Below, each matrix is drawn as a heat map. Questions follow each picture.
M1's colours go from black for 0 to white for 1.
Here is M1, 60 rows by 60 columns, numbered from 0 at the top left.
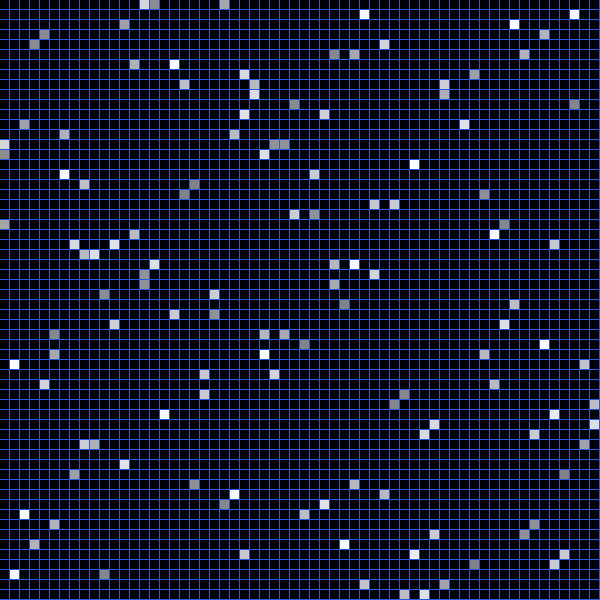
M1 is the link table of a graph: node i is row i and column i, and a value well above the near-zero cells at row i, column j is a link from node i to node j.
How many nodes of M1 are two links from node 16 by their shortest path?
1
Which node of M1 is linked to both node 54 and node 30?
node 34
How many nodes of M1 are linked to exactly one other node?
2
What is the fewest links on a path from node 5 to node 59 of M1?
5
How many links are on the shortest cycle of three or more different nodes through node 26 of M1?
4
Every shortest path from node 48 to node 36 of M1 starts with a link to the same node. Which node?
node 19
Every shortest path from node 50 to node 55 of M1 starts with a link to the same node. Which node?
node 32
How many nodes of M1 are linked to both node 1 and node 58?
1
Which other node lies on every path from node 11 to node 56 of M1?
node 24
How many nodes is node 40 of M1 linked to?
2
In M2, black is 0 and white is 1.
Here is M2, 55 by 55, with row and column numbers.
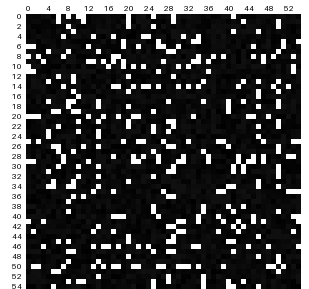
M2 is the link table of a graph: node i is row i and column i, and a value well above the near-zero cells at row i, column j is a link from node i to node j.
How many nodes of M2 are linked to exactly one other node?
1
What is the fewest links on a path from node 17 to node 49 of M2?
2
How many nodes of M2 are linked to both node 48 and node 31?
1
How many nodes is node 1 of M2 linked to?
6
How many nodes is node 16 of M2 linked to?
2
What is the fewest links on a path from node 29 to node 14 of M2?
2
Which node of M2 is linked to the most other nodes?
node 50
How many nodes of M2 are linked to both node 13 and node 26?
1
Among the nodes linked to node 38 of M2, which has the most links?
node 25
